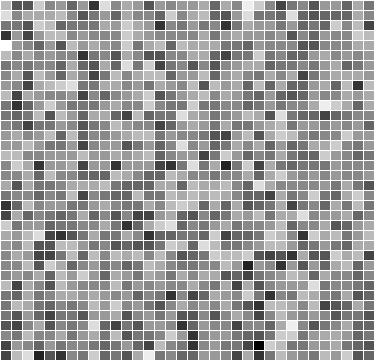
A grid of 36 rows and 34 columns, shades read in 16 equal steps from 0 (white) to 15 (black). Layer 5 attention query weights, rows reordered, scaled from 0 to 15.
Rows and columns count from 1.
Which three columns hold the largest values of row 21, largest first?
1, 27, 23
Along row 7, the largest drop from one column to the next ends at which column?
12
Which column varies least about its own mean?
10
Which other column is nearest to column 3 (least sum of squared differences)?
9
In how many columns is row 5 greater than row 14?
16
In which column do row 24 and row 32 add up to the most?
5
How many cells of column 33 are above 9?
3
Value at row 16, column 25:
8
